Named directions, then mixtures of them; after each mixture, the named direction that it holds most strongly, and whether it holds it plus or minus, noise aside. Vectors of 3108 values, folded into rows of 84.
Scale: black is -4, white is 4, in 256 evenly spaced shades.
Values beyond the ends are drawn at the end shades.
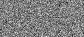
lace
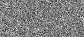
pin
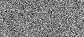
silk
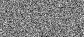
lace, minus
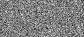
silk, minus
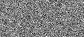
pin, plus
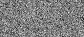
pin, minus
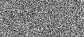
silk, plus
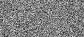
silk, minus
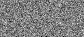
lace, minus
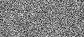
silk, minus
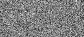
silk, minus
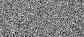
lace, minus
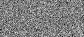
lace, plus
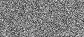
silk, plus
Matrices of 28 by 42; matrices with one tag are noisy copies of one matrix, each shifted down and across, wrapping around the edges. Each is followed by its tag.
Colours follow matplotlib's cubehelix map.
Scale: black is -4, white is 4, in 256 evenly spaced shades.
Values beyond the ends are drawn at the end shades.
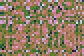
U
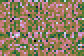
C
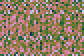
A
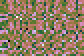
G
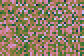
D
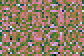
G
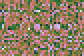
C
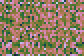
C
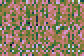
A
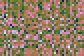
U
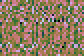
A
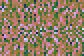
A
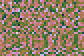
G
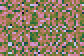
G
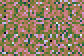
G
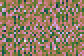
A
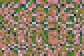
G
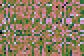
C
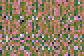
A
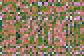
U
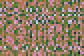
A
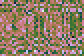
U
